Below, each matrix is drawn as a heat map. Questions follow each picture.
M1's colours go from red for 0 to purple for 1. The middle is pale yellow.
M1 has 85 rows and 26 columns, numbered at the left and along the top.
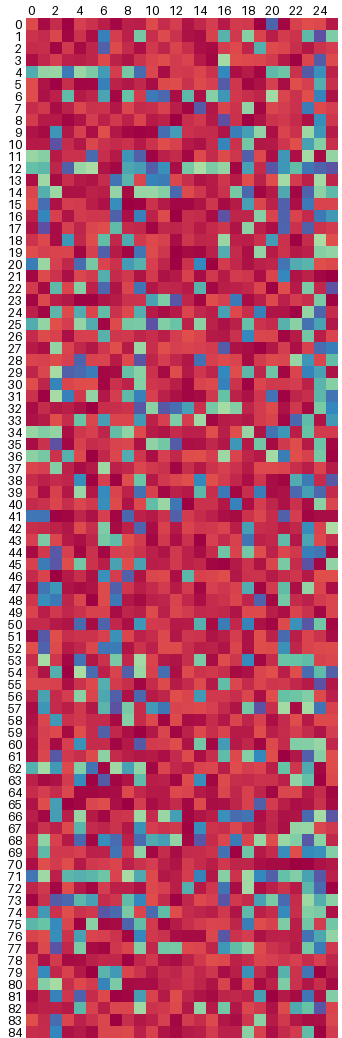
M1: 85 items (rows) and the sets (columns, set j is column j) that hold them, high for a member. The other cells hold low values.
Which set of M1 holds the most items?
23
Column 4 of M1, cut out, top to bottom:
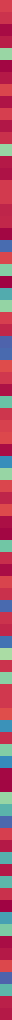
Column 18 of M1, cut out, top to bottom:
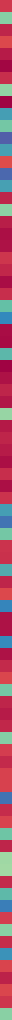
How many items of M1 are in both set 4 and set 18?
8
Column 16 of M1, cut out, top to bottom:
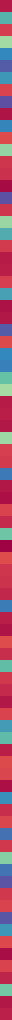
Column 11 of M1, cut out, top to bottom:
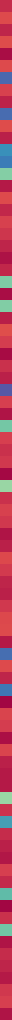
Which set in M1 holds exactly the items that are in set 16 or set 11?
24
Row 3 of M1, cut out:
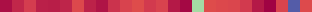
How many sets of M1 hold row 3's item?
2
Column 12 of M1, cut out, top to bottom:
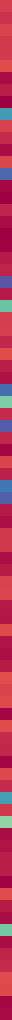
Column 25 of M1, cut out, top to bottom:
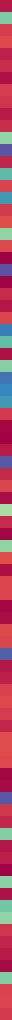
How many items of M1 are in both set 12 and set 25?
4
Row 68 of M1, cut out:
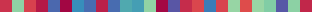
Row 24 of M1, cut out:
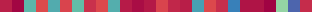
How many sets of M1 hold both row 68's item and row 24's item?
6
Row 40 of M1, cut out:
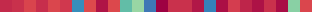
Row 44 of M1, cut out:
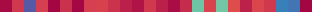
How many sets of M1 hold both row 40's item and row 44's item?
1
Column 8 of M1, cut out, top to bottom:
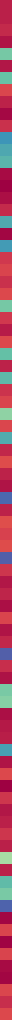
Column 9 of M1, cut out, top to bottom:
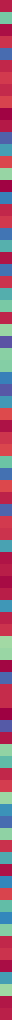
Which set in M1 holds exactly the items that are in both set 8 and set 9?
5
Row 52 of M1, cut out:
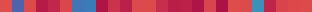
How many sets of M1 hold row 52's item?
4
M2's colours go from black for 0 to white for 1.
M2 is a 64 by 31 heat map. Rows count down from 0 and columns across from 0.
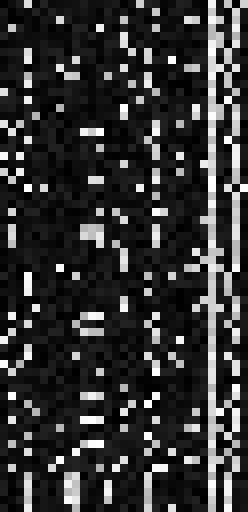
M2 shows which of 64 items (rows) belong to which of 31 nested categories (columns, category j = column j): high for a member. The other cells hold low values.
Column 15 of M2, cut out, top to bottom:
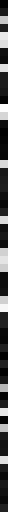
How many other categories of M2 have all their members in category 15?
6
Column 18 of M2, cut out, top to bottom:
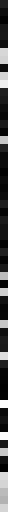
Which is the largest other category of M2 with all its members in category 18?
9
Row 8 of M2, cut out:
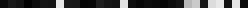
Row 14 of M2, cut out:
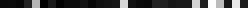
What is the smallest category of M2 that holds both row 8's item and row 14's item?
24
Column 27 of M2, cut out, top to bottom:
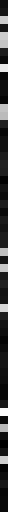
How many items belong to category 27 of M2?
12
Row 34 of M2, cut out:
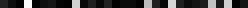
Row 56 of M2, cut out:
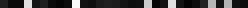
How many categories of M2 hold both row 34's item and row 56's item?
6
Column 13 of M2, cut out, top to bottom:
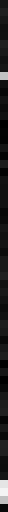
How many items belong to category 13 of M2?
4
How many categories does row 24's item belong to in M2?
3
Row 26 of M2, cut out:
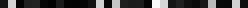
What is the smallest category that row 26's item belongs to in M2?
20
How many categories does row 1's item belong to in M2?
3
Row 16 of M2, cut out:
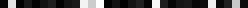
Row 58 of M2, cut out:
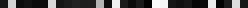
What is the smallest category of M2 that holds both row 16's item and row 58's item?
1
